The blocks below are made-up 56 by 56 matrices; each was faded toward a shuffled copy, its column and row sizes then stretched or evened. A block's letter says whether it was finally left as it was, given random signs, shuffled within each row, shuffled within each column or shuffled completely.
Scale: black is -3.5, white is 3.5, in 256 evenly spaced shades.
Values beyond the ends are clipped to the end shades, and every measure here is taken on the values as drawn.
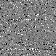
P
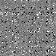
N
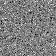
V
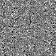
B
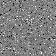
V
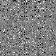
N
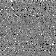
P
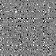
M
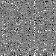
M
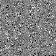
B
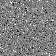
V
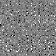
M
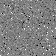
V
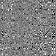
M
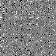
N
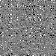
N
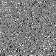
P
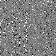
B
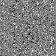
B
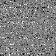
P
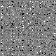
N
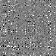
M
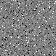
V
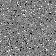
V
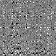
M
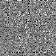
N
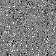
B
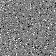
V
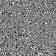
P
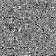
M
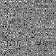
M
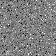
V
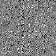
N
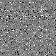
P
